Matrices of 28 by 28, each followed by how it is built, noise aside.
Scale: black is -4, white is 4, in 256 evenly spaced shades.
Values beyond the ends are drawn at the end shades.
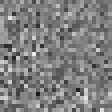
lower triangular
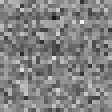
blocks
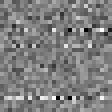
uneven rows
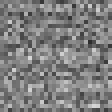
blocks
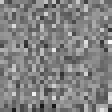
low rank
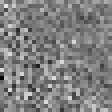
lower triangular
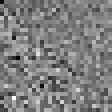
lower triangular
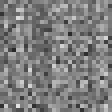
blocks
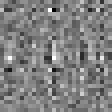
low rank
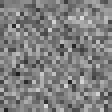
Toeplitz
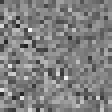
lower triangular
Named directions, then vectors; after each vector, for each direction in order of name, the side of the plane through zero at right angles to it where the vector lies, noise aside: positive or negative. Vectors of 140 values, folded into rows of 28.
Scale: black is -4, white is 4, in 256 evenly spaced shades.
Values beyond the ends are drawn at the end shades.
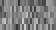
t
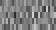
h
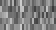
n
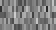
negative, negative, positive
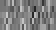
negative, positive, positive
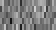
negative, negative, negative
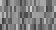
negative, negative, negative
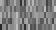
negative, negative, negative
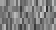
negative, negative, negative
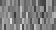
positive, positive, positive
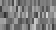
positive, negative, positive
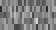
negative, negative, positive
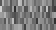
positive, positive, negative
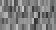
negative, positive, negative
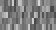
negative, positive, negative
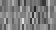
negative, positive, positive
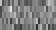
negative, negative, positive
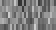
positive, negative, positive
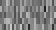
positive, positive, positive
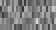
negative, negative, positive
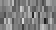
negative, positive, positive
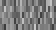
positive, positive, positive
